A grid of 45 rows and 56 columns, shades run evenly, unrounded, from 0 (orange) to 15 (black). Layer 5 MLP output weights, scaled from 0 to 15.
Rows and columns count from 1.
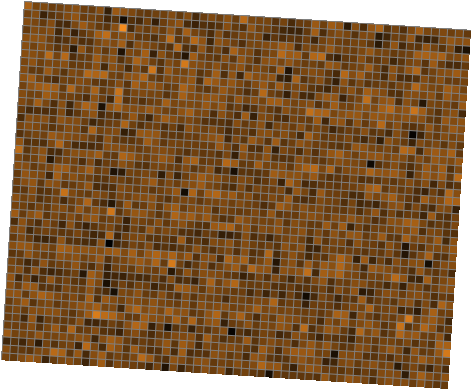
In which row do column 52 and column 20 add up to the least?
5
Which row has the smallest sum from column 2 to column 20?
31
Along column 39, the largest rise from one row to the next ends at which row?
13
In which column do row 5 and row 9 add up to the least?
33
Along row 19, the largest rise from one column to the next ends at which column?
2
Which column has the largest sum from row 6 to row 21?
11
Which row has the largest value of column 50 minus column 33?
14
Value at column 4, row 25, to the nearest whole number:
10
